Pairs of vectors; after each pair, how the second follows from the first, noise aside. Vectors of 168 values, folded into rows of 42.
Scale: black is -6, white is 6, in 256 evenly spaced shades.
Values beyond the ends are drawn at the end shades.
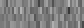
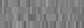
wrapped around, negated, shrunk.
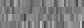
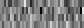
wrapped around, negated, scaled up.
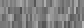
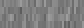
shrunk.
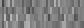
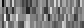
scaled up.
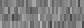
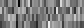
wrapped around, negated, scaled up.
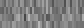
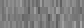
wrapped around, negated, shrunk.
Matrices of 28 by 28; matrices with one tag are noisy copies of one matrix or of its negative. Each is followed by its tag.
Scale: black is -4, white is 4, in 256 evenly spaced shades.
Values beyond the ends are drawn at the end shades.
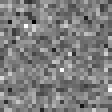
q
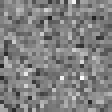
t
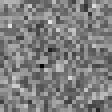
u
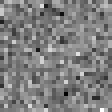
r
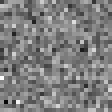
q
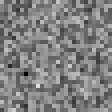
t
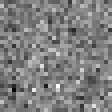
u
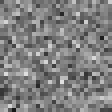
t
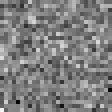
q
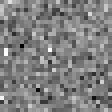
r
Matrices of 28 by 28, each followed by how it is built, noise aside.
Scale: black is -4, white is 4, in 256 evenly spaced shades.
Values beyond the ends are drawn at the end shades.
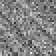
Toeplitz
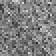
Toeplitz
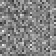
repeating rows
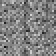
repeating rows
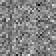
repeating rows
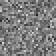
noise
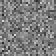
repeating rows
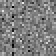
uneven columns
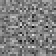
low rank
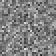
repeating rows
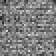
blocks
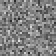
repeating rows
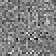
low rank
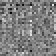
low rank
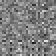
low rank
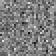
noise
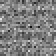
blocks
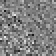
lower triangular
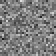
noise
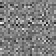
low rank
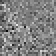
lower triangular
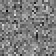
uneven columns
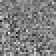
lower triangular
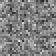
repeating rows
